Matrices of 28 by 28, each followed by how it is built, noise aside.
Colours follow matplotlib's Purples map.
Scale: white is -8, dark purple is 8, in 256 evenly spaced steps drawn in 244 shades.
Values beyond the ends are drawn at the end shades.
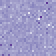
sparse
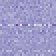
uneven rows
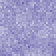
smooth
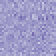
low rank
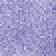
smooth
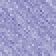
Toeplitz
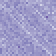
Toeplitz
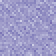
Toeplitz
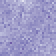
smooth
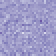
low rank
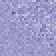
upper triangular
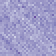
Toeplitz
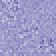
block diagonal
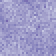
smooth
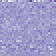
uneven rows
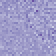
upper triangular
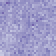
smooth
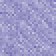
Toeplitz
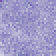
smooth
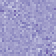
block diagonal
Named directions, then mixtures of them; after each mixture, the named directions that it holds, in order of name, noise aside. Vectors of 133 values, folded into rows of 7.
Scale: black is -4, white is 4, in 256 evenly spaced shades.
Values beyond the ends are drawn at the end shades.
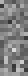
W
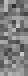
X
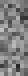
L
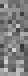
W, X.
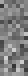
W.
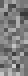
L, X.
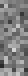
L, W, X.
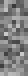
X.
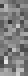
W, X.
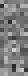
W.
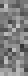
W, X.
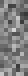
L, X.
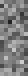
L, W.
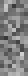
X.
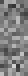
L, W, X.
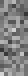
L, X.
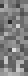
W, X.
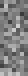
L, W, X.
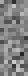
L, W, X.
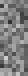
L, W, X.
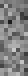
L, W.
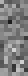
W.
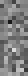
W.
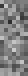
L, W.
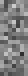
X.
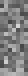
W, X.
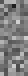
L, W, X.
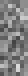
L.
